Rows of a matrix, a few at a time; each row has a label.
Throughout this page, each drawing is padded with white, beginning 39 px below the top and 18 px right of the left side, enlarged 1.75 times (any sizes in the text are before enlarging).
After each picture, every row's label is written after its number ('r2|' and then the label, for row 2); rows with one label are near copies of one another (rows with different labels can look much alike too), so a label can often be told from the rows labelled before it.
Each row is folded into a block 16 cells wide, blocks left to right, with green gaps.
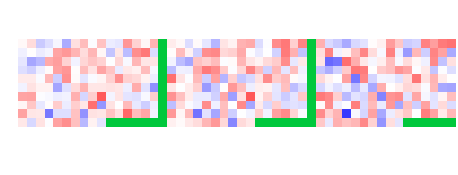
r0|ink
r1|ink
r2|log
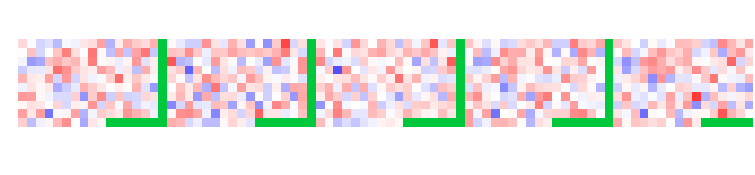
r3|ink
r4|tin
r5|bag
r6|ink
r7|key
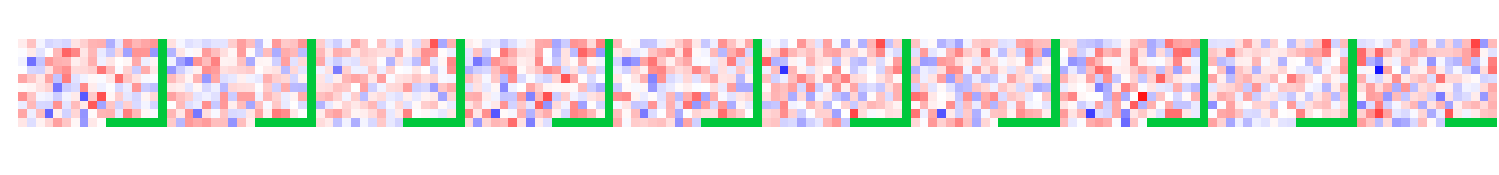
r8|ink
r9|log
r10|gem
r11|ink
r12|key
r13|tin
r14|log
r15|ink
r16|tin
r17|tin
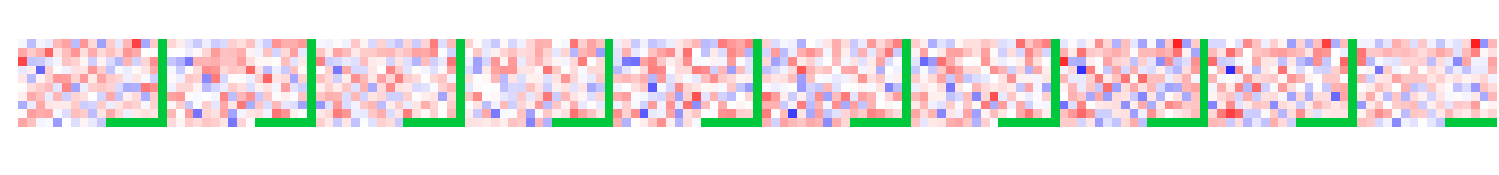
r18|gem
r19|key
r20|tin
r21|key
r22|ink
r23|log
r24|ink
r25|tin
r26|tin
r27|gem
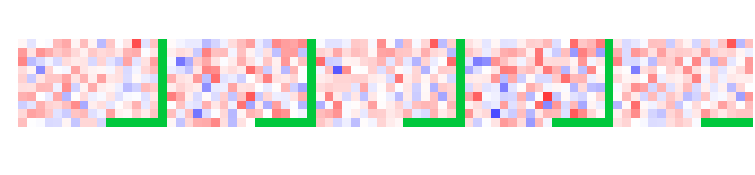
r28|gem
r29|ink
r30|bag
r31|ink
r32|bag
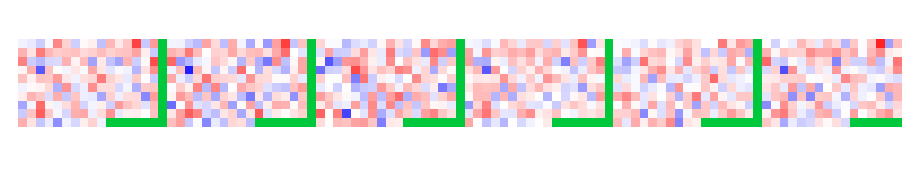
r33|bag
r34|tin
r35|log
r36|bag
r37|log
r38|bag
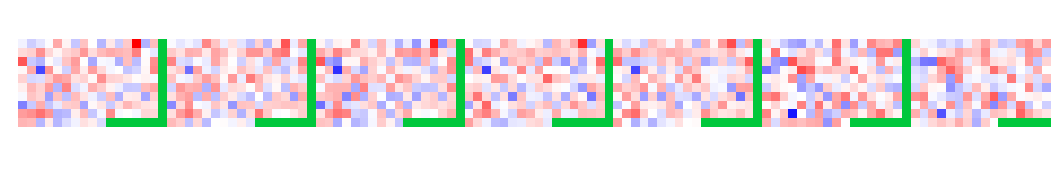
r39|tin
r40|tin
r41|tin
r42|bag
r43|bag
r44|log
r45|key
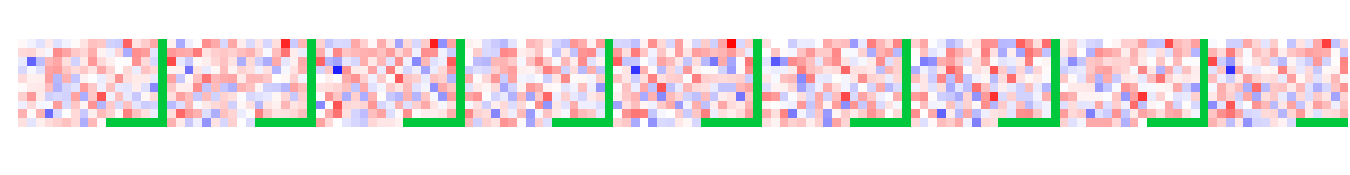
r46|ink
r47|gem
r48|bag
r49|ink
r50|tin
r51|key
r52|ink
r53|ink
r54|tin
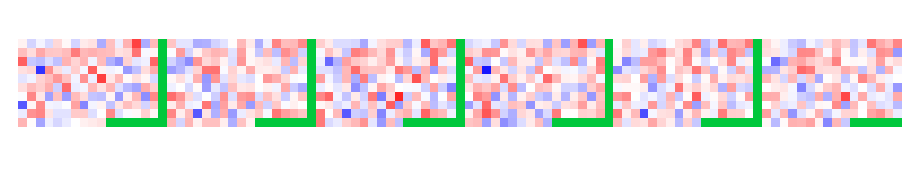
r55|bag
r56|log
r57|ink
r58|tin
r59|ink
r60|ink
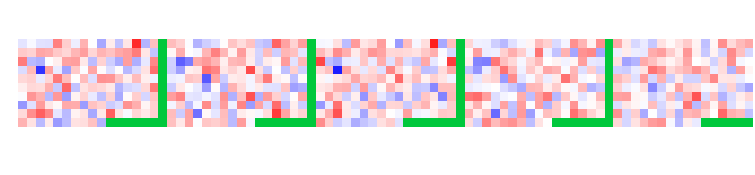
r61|tin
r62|key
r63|bag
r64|log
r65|ink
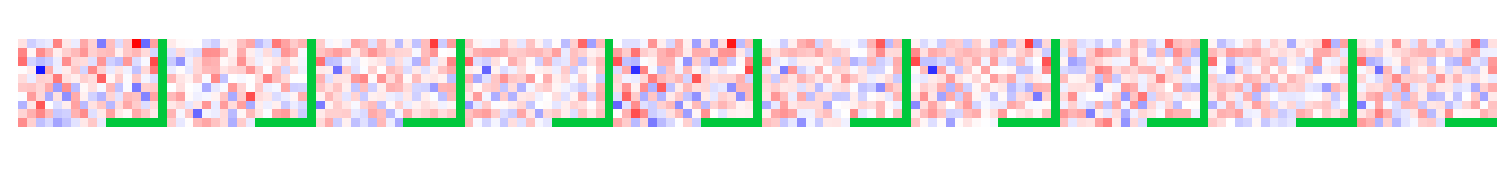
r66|bag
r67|ink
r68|gem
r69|gem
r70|tin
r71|gem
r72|bag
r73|ink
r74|gem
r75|tin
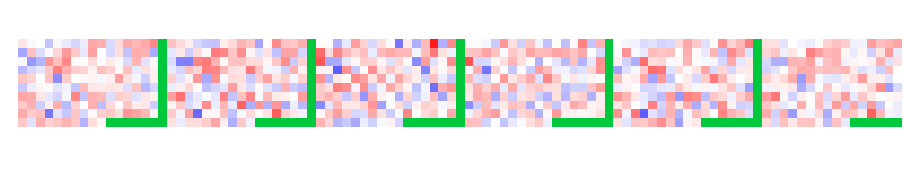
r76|log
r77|key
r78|gem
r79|tin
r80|log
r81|key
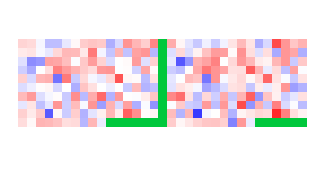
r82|key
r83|key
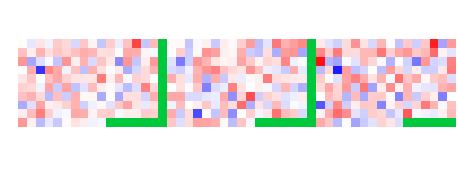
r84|bag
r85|ink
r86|tin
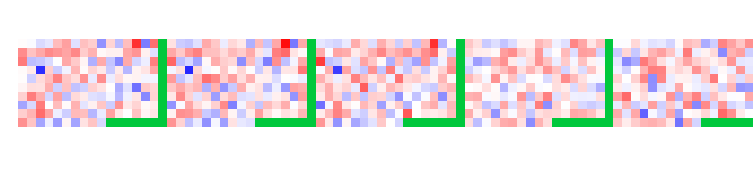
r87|gem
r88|gem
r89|tin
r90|ink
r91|key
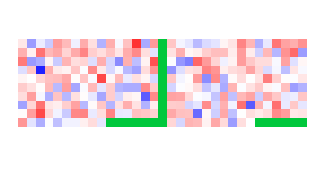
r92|bag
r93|log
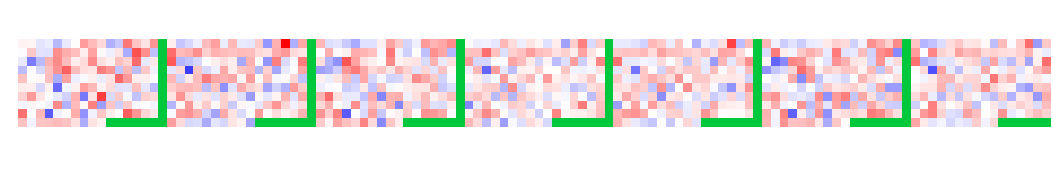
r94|ink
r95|gem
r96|log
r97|tin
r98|gem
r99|log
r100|bag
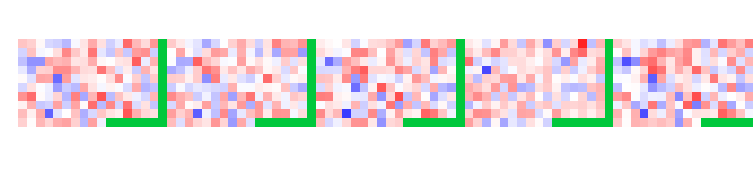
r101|key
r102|log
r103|ink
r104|gem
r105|key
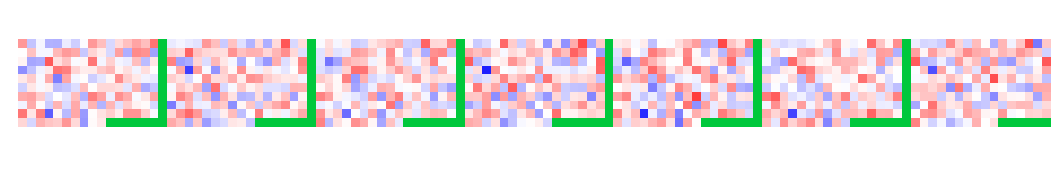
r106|log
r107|tin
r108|ink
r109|tin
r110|ink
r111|log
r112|bag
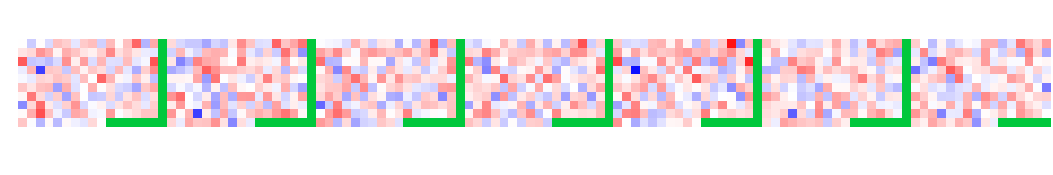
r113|bag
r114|log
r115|tin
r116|tin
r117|bag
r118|log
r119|log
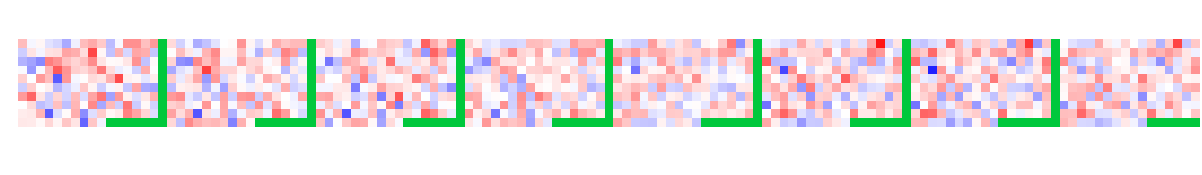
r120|key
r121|log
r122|ink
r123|log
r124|gem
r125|tin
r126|tin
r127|tin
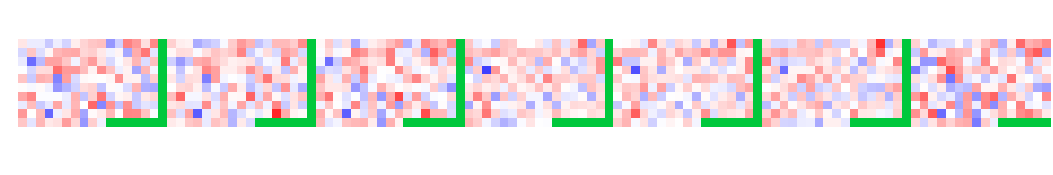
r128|key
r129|key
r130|ink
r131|bag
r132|tin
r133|gem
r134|log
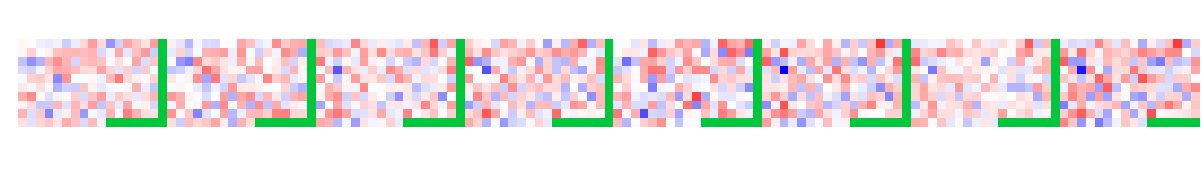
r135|key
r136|log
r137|tin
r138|tin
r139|ink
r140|bag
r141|gem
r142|tin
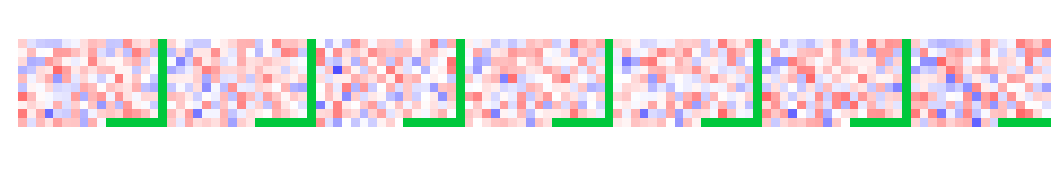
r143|log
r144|log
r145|bag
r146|key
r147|key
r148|log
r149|log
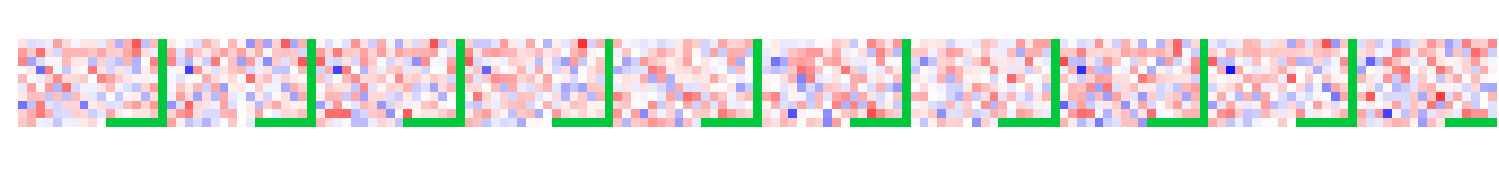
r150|tin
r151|bag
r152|tin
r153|gem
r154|log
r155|key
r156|ink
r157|tin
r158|bag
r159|ink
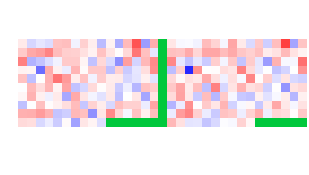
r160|gem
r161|bag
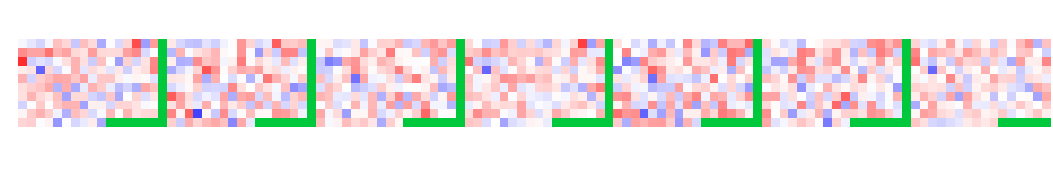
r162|gem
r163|log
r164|key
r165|gem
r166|log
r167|ink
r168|bag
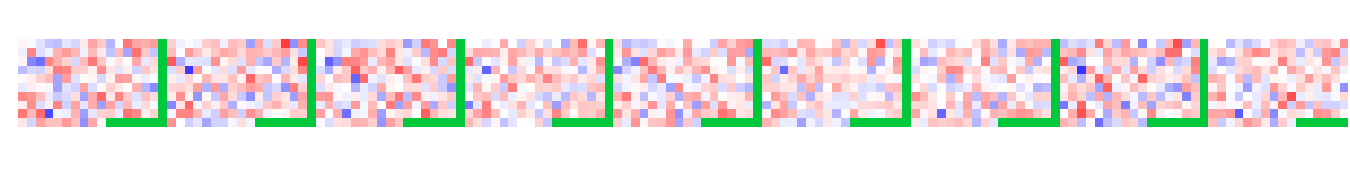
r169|log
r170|bag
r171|key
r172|tin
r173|log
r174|gem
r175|log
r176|tin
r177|ink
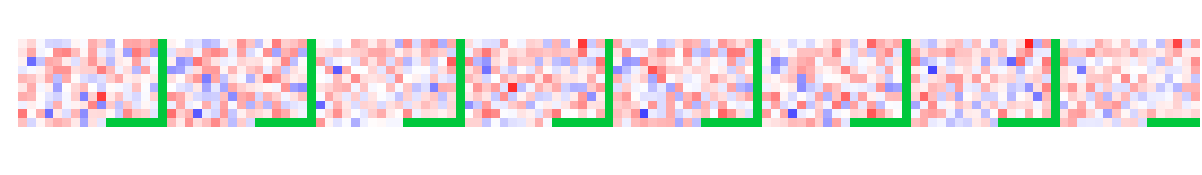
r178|ink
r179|log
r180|bag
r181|tin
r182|log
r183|key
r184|gem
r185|gem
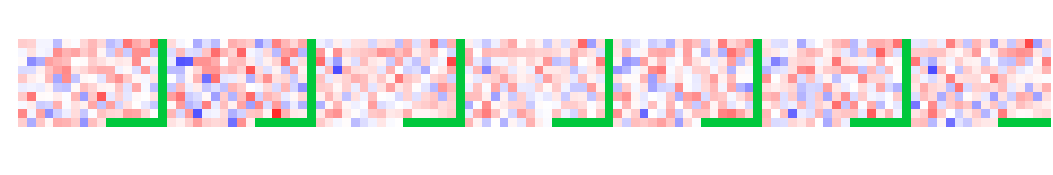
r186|ink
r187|key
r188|bag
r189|bag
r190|log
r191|ink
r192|tin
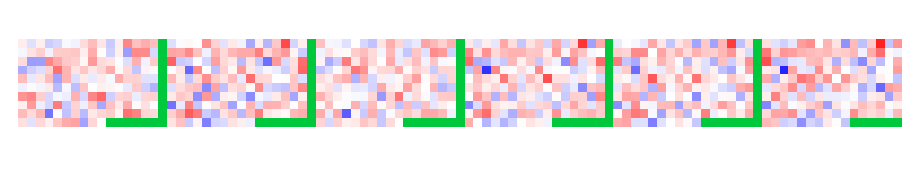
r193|log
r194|tin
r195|log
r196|bag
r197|tin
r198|gem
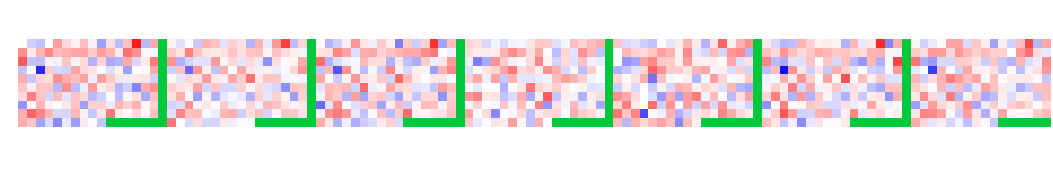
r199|gem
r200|bag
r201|tin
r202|ink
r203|log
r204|bag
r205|gem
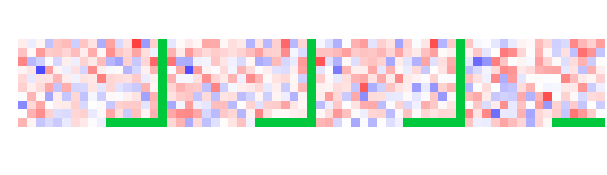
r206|bag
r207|tin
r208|gem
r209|ink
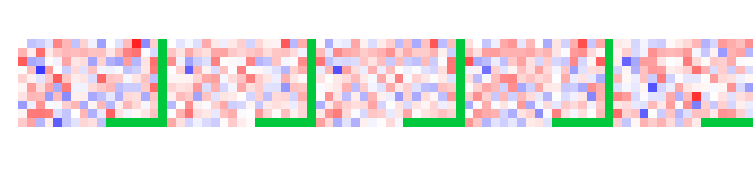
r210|tin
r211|bag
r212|bag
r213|gem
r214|ink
